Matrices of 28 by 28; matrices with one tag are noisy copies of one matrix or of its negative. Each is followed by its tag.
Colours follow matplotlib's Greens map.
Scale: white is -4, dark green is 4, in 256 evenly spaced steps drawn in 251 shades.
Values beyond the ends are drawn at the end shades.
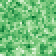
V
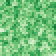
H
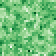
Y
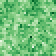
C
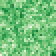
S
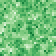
V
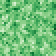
H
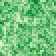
C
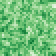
H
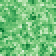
V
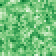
Y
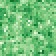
Y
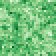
Y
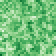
V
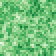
C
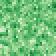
H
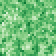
V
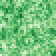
S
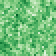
C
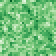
Y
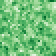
H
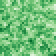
H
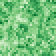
C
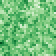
C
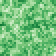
S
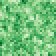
Y
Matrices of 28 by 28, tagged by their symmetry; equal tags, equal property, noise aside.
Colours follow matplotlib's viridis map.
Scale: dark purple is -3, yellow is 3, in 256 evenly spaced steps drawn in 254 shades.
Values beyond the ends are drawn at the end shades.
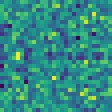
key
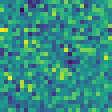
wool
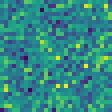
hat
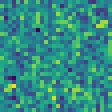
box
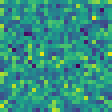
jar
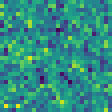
wool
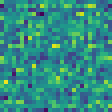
jar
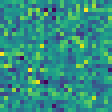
wool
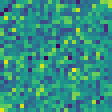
hat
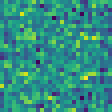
key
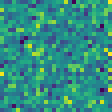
wool
